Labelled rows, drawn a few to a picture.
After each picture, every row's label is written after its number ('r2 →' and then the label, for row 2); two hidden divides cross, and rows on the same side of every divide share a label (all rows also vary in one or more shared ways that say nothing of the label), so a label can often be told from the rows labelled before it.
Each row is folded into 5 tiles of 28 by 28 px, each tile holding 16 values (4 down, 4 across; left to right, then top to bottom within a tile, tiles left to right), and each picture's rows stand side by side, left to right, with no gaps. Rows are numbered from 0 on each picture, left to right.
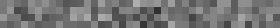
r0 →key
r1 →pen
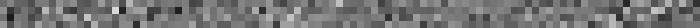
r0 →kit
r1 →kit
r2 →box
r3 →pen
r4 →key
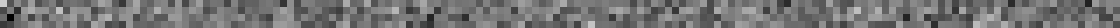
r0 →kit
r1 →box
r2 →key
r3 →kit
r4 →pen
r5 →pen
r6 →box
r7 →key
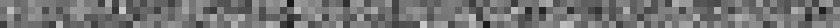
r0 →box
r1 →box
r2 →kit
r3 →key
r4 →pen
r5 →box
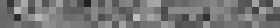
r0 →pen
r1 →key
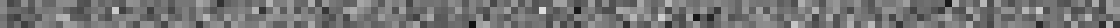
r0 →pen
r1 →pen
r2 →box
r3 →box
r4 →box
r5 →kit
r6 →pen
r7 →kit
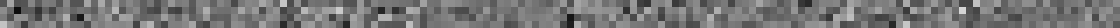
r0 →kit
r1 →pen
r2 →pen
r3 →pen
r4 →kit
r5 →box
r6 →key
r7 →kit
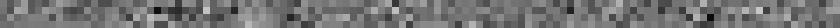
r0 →pen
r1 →pen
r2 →pen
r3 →kit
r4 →pen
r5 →kit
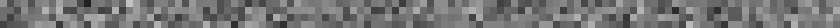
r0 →pen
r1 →kit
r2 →kit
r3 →pen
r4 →box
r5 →pen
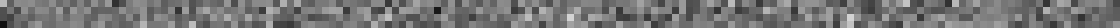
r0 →pen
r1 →kit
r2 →kit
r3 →kit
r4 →box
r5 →kit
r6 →box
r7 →key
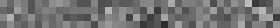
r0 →pen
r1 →pen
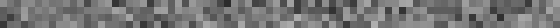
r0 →pen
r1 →pen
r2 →box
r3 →pen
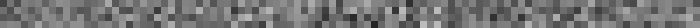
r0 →pen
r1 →kit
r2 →kit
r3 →kit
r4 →pen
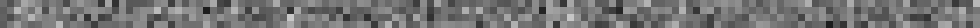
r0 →pen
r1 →key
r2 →pen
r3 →kit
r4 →key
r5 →kit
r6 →pen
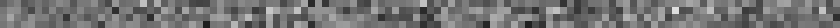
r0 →box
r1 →kit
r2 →key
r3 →pen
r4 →box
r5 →key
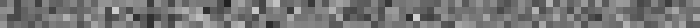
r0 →key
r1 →kit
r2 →pen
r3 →pen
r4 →pen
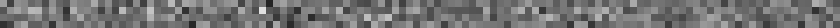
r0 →key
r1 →box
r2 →kit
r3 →pen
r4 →key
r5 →key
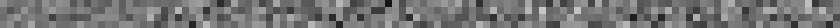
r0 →pen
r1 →box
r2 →pen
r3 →kit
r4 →kit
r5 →pen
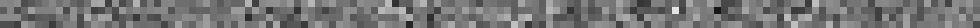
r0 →key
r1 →box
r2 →pen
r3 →kit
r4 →pen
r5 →key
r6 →kit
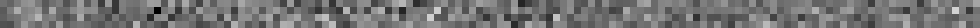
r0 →box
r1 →kit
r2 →box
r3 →box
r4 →key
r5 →kit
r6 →key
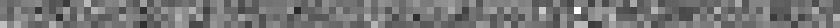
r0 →kit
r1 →box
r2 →key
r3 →kit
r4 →key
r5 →pen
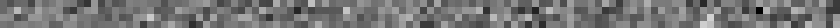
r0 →box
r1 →box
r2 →pen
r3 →key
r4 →key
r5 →box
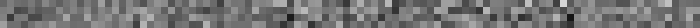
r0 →kit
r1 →key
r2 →kit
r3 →pen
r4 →kit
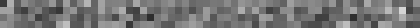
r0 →key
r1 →kit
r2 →kit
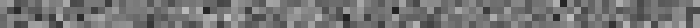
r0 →pen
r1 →key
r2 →box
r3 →key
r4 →box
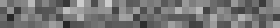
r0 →kit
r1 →box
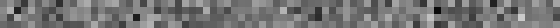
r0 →key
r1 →box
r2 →kit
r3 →box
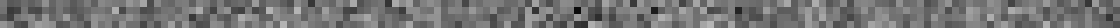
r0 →pen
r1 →pen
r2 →key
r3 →kit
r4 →pen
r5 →kit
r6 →pen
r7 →key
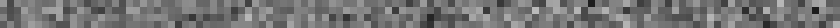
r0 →pen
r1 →kit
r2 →pen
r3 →kit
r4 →key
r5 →box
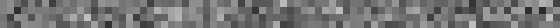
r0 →key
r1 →box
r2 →kit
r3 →key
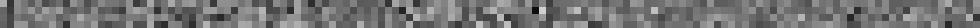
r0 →kit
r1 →pen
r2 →kit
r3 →key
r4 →key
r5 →box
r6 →key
